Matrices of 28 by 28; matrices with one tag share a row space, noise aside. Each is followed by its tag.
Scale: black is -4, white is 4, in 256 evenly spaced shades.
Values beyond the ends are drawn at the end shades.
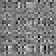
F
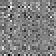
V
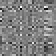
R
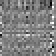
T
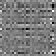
T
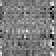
T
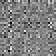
V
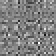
F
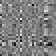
R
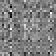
V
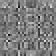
F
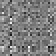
V
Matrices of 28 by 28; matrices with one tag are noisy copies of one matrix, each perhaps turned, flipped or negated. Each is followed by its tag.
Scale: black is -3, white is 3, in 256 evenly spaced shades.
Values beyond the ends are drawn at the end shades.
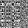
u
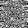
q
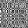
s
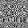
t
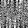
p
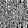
q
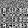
u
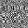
t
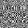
t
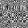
t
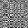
s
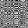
s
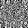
q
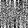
p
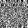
q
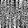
p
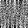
p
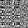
u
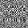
t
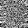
q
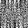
p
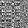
u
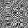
t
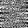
p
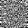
q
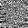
q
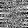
p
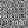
s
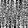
p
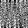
p
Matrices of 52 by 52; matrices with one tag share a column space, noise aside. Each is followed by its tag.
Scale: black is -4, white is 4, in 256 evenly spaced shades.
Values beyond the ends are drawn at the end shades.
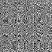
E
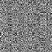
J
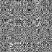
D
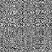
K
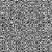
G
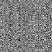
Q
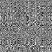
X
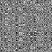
J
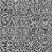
D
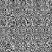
D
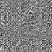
X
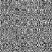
D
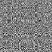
E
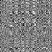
K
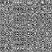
J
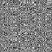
J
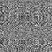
X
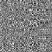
D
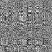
X
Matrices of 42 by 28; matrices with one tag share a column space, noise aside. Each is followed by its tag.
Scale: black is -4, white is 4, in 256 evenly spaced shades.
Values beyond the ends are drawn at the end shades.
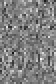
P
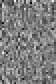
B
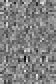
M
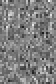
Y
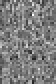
B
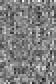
Y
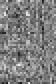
Y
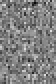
M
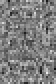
Y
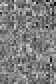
M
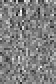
P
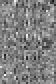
B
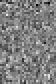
M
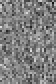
M
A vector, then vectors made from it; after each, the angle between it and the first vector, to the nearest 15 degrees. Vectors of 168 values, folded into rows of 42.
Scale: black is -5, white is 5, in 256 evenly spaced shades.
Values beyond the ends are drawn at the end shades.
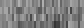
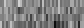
30 degrees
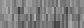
30 degrees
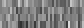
45 degrees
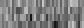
30 degrees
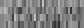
30 degrees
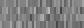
75 degrees
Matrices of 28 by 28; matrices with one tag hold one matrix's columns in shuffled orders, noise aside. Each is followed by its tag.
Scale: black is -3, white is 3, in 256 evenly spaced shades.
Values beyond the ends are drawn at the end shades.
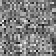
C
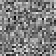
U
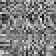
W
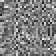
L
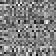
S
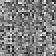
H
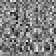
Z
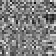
W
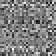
S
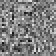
Z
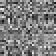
W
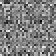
S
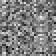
H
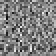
Z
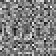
L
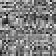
W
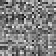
W
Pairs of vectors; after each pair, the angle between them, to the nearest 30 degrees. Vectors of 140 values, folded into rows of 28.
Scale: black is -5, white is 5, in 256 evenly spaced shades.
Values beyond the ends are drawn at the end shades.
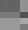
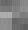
90 degrees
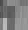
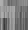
150 degrees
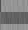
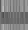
30 degrees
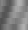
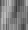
150 degrees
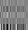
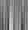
90 degrees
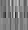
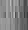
60 degrees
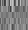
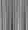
90 degrees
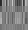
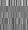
90 degrees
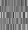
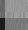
90 degrees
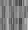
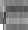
90 degrees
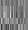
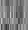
30 degrees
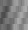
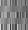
120 degrees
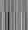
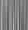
90 degrees
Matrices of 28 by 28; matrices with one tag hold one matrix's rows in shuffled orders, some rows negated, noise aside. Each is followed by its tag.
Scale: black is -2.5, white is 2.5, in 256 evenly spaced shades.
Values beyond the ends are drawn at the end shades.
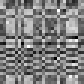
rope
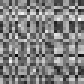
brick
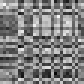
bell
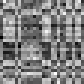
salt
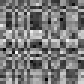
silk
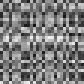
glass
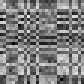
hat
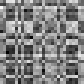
rope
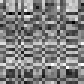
rope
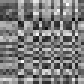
bell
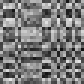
salt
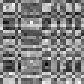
salt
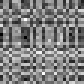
glass
